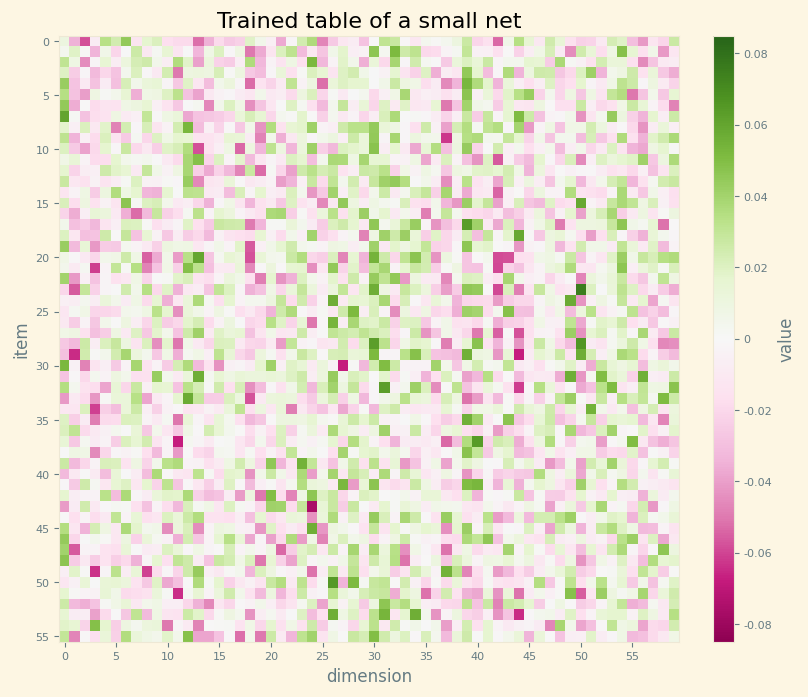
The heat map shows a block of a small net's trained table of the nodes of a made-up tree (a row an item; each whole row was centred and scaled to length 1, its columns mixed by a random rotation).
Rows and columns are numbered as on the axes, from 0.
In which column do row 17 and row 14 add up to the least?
42
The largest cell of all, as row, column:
23, 50
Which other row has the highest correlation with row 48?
22
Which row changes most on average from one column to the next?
32
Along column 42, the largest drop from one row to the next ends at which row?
11
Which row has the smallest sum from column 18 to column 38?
34
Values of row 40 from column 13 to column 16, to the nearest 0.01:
0.03 0 -0.02 0.02
